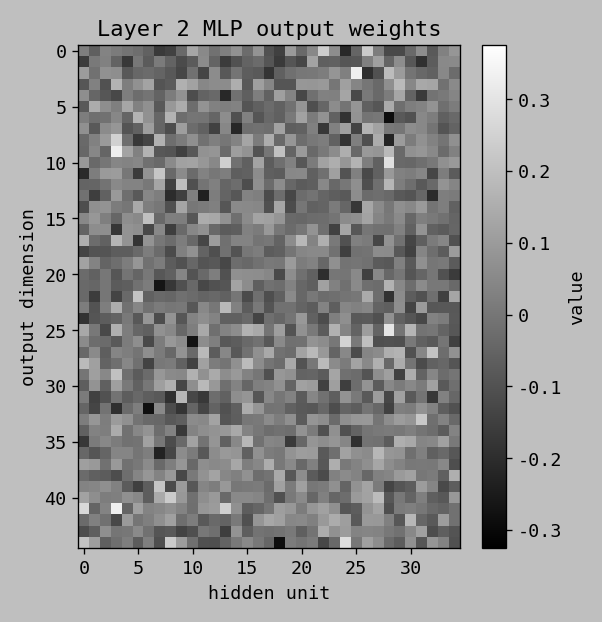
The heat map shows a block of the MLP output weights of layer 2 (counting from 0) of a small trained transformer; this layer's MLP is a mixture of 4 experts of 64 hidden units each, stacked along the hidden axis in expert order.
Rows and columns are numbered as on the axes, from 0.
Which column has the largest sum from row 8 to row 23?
3
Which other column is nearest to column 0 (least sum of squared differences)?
19
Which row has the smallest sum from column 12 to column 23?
1
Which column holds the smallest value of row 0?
24
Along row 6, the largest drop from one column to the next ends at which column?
28
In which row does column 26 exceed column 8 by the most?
0
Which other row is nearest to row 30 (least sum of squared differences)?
34
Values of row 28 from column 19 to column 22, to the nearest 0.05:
0.15 -0.1 0 0.2
